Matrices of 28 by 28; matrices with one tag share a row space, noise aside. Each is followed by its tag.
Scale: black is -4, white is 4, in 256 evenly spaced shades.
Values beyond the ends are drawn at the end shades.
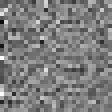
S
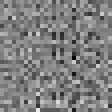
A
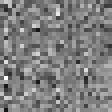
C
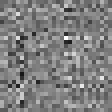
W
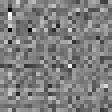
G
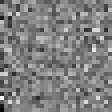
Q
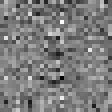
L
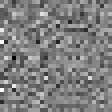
S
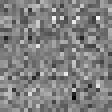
A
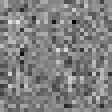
W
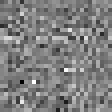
W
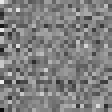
Q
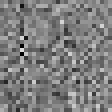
W
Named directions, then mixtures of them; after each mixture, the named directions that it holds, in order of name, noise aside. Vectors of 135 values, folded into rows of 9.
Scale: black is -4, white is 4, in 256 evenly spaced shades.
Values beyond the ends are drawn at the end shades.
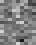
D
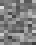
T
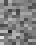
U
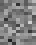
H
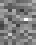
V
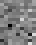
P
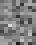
D, H, P.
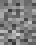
H, U.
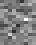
V.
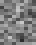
D, T.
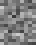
T, U.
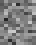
H.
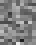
D, H.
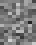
H, T, U.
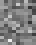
H.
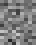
H, U.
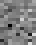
P.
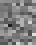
D, H, P.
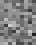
H, P.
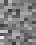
U.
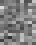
P, T.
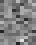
D, V.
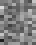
P, T.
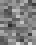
D, P.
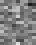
D.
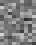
T, V.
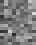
D, H, U.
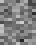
D.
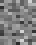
D, T.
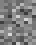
D, H, V.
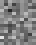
P, U.
